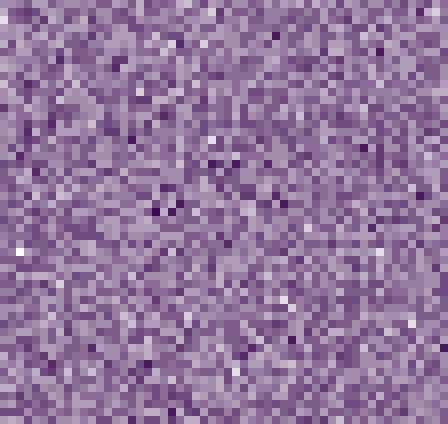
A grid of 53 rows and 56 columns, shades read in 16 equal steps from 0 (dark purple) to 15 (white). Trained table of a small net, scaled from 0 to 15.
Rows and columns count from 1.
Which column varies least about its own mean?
40
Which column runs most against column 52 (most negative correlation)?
53
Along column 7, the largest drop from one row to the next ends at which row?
46
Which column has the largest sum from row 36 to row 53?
8
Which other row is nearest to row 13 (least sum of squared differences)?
17
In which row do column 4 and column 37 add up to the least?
43
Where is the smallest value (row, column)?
27, 20
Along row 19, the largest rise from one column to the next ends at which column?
47
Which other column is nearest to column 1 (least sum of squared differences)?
25
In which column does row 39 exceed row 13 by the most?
18
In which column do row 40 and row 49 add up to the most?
16
